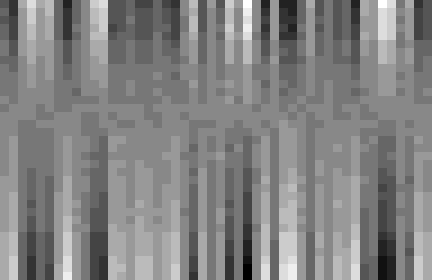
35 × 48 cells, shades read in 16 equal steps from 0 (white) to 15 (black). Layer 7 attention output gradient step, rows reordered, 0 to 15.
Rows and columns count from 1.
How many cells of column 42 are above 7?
19
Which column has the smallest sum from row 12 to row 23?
33
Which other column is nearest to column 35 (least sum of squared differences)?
3
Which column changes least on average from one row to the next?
37
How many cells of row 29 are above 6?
26
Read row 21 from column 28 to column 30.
9 7 6
